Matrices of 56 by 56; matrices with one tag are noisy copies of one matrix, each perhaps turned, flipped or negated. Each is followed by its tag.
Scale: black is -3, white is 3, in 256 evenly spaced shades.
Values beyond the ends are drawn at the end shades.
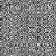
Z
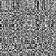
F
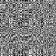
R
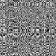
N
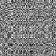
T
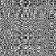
N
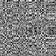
F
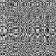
N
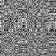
R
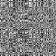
R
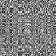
T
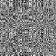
R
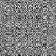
Z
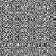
Z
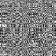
R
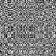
T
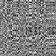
F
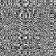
N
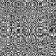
N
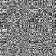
R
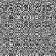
Z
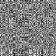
R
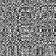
F
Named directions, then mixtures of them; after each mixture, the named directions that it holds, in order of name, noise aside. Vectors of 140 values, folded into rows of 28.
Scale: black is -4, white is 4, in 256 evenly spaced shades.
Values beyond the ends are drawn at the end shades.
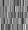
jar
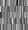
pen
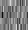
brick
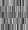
brick, jar.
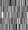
brick.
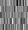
jar, pen.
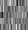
brick, pen.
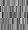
brick, pen.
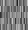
pen.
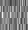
brick, pen.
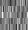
brick.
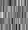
brick, pen.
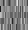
pen.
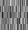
brick, pen.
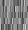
jar.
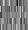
pen.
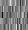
brick.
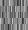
brick, jar.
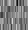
brick, pen.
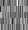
pen.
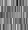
brick, pen.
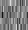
brick.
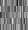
pen.
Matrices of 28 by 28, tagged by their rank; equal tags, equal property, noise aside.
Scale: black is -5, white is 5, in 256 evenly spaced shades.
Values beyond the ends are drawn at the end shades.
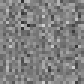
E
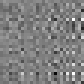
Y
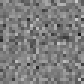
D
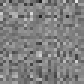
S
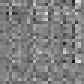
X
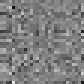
S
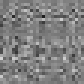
S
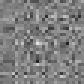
S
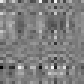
Y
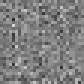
D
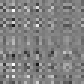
Y
